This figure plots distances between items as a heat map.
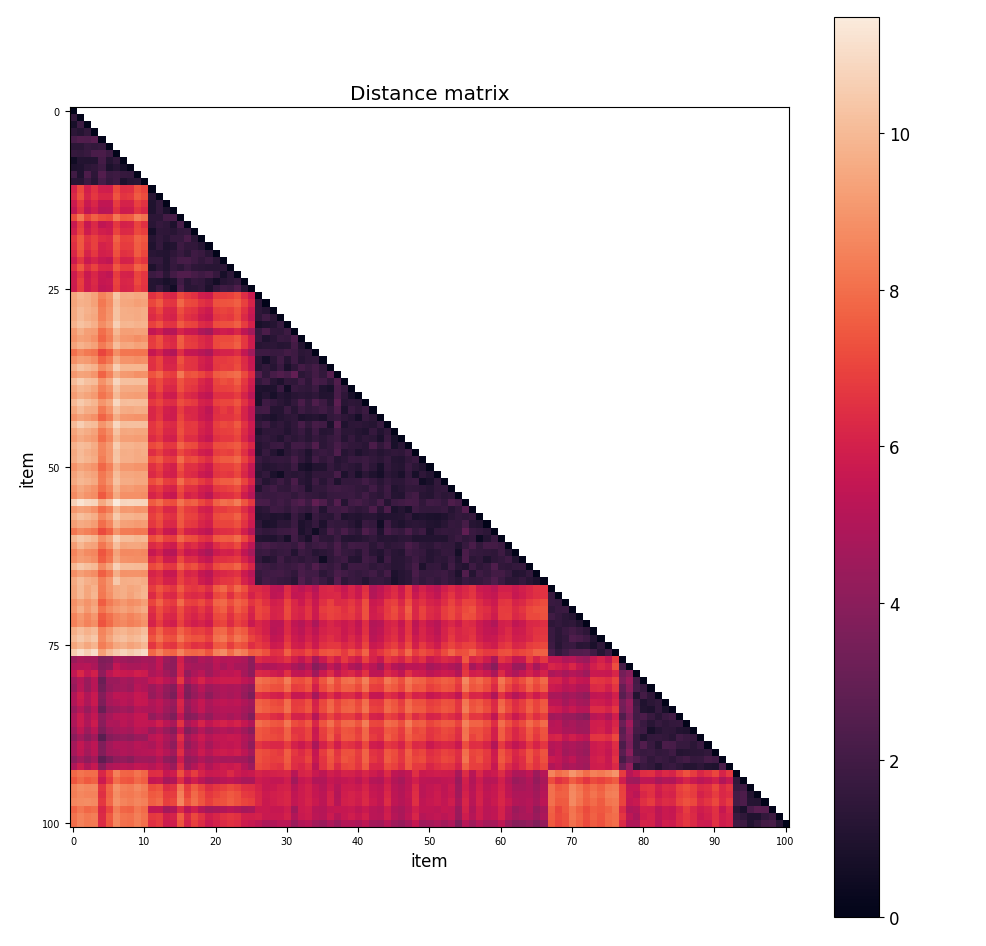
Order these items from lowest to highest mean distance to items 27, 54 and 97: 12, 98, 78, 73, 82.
98, 78, 82, 73, 12
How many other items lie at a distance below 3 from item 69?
9
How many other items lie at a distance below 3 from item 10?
10
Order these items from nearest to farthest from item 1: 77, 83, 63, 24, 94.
77, 83, 24, 94, 63
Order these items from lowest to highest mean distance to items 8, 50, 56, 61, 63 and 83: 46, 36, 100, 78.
46, 36, 78, 100
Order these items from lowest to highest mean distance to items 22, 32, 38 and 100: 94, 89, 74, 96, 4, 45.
45, 94, 96, 89, 74, 4
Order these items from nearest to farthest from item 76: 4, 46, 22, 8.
46, 22, 4, 8
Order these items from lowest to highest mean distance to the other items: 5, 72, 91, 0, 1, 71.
91, 72, 71, 5, 0, 1
